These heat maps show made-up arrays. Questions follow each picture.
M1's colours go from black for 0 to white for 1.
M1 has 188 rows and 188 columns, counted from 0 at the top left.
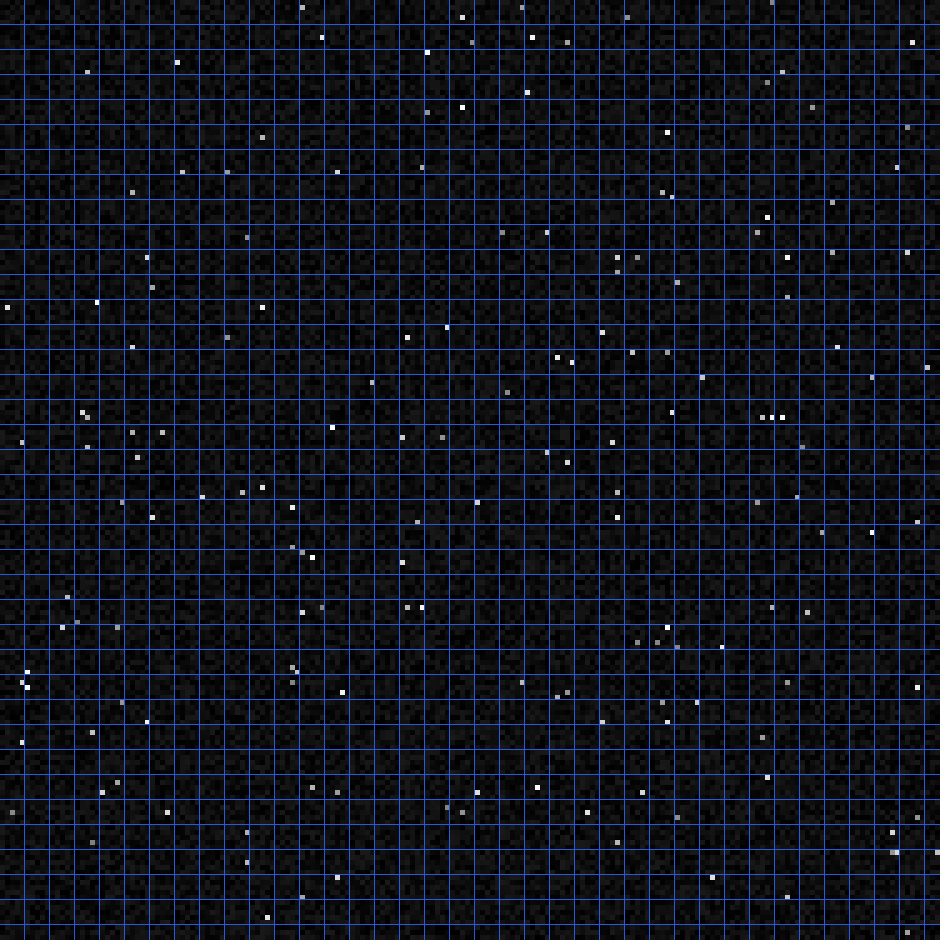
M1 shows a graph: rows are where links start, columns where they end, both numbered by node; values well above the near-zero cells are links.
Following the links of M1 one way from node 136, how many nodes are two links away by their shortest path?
4
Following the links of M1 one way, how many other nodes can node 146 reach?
2
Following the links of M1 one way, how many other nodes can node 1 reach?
11
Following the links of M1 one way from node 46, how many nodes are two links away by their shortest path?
3
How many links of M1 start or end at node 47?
1
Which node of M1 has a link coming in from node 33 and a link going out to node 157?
node 179
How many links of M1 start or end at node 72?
1
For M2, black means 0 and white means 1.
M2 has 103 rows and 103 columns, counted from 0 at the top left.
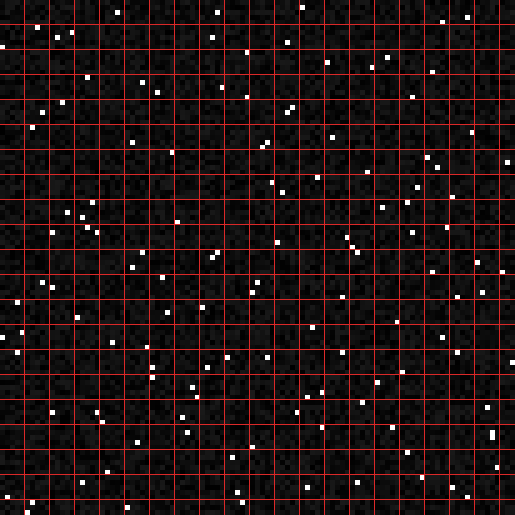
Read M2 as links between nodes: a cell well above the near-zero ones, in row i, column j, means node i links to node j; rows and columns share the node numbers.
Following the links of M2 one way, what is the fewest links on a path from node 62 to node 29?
6
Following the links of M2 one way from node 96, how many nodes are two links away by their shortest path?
3
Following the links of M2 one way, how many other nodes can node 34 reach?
5
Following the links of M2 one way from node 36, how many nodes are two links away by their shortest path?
2
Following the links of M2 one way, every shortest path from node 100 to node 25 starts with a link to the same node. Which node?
node 48
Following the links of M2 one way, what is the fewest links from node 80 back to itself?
8
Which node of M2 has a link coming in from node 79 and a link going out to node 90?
node 39
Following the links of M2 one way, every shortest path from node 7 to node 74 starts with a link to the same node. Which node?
node 42
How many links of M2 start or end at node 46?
4
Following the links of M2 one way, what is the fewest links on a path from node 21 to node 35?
7
